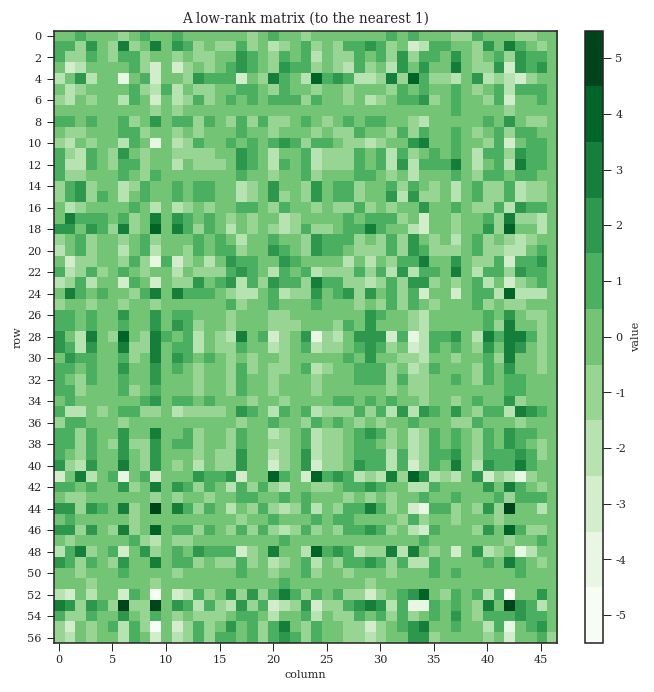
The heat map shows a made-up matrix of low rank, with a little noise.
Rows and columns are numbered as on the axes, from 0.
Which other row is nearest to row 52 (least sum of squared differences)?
55
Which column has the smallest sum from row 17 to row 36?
34
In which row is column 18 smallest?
24
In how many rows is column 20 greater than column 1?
21
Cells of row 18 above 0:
16
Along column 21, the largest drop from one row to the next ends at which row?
53
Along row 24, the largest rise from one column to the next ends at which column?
42
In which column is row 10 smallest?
9
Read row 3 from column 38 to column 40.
0 -1 -1
